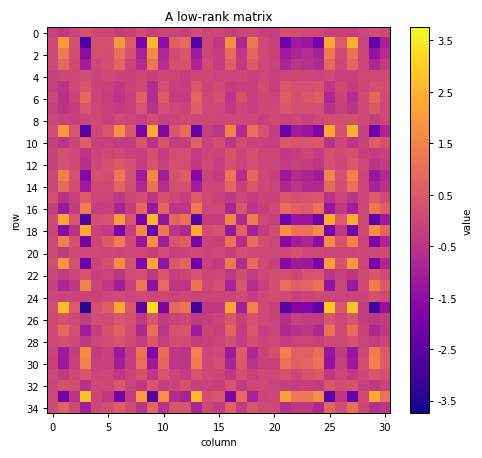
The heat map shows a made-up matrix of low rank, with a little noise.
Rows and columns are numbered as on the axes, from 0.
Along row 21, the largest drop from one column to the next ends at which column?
10
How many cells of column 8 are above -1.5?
30
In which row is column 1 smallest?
33
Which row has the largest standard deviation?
25
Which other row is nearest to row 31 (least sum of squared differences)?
22
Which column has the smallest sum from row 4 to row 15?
3
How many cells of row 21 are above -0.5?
20
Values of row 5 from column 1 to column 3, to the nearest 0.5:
-0.5 0 0.5
